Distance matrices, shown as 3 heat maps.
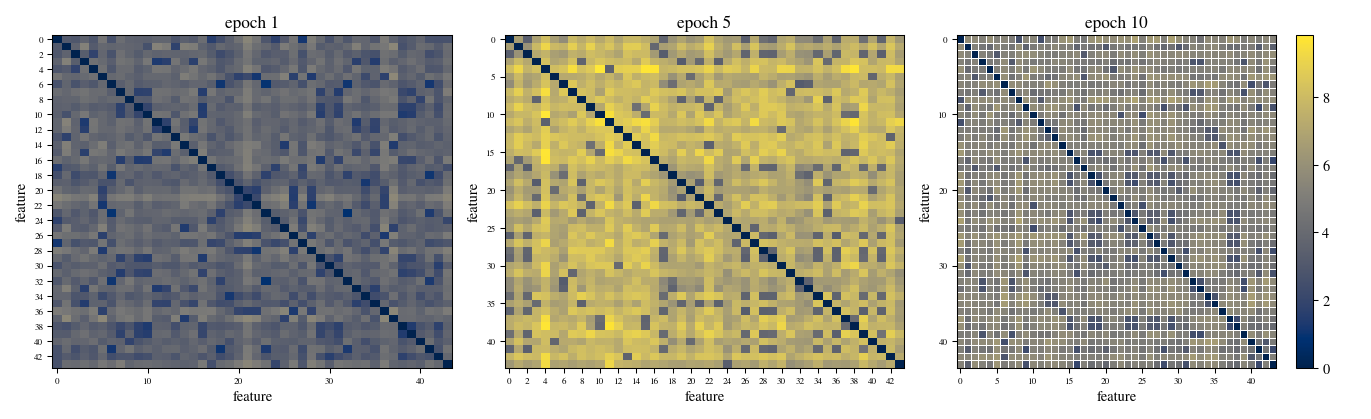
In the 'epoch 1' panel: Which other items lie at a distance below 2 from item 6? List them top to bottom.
18, 23, 32, 41
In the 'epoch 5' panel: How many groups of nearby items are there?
13
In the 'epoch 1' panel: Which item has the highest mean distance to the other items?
21
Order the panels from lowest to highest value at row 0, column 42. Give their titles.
epoch 1, epoch 10, epoch 5
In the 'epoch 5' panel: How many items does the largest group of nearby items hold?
10
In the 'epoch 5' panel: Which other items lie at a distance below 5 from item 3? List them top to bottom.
8, 19, 21, 23, 35
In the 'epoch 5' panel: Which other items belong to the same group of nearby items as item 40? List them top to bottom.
5, 20
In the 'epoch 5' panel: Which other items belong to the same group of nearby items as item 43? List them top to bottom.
24
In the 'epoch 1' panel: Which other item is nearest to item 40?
8
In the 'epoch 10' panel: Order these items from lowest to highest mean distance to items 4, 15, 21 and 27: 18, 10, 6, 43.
18, 43, 6, 10
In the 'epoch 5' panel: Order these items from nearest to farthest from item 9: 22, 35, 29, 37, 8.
22, 37, 35, 8, 29
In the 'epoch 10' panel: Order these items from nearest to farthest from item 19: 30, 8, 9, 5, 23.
23, 30, 9, 5, 8
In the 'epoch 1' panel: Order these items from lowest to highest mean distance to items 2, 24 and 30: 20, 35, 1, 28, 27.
27, 35, 1, 20, 28
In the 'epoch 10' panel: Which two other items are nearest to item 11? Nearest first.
0, 8
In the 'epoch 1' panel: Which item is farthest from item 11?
1
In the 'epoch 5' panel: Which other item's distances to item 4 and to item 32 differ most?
6
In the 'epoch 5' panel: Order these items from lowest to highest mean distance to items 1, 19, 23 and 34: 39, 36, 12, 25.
36, 39, 12, 25
